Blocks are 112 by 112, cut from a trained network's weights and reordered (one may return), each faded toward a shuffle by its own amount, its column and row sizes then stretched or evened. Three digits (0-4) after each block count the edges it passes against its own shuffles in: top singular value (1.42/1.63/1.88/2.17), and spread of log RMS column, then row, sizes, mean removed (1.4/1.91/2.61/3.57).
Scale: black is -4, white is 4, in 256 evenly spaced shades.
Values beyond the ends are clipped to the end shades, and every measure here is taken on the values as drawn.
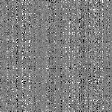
3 4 3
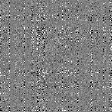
2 4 3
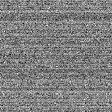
4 0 1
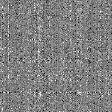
2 3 2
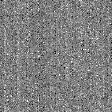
1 2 1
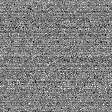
3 0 1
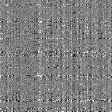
4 2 4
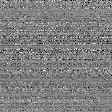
3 0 4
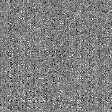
1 2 2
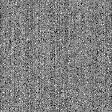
2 1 1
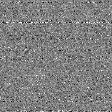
1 0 3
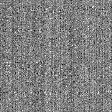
3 0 2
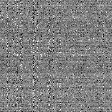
2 3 0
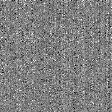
1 2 2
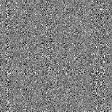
2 3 2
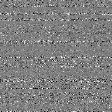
0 0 4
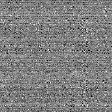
3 2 2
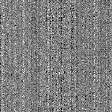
4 3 1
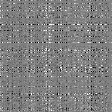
4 3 4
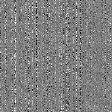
2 4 1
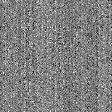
2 2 1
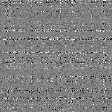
1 2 4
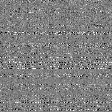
1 0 4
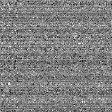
4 2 2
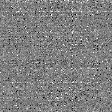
1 2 2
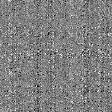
2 2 3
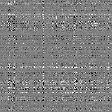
3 3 4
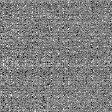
2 3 0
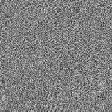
4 1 1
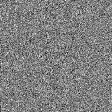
0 1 0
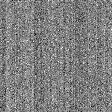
3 0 1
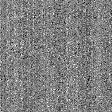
2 1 1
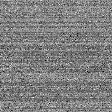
4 0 1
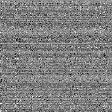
4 2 2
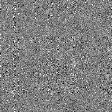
0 3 2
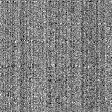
4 0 2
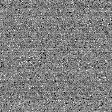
1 1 0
